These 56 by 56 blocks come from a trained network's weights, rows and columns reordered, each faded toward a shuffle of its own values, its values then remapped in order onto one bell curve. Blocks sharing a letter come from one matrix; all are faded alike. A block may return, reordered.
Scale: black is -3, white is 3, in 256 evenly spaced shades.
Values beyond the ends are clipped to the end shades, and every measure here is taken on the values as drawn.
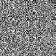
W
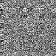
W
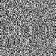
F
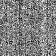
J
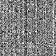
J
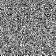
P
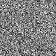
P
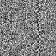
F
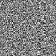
F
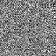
F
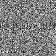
P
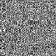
W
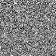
P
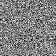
P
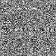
W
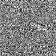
P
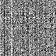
J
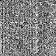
J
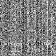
J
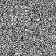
W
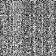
J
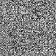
W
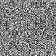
W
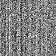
J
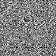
P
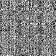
J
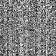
J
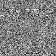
P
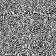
P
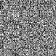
W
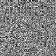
W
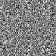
F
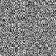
F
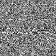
P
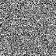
P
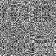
F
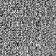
F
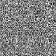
W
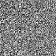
W
